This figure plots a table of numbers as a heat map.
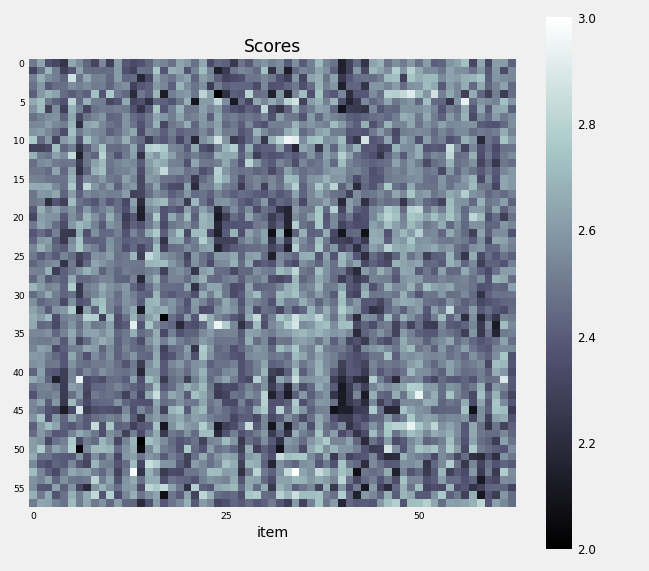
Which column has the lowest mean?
14
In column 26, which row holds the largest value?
11
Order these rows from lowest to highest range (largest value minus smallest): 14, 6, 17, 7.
7, 17, 14, 6
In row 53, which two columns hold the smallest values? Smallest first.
42, 47
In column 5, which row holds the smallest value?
22
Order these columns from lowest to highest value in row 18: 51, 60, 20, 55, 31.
20, 31, 51, 60, 55
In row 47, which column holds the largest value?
49
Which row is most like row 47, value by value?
4
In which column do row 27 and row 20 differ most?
33
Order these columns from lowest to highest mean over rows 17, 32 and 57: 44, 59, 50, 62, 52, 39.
44, 59, 62, 39, 52, 50
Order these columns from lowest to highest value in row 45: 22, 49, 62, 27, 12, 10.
62, 10, 27, 12, 49, 22
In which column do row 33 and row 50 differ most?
32
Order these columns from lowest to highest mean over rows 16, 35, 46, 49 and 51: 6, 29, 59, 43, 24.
43, 59, 6, 29, 24
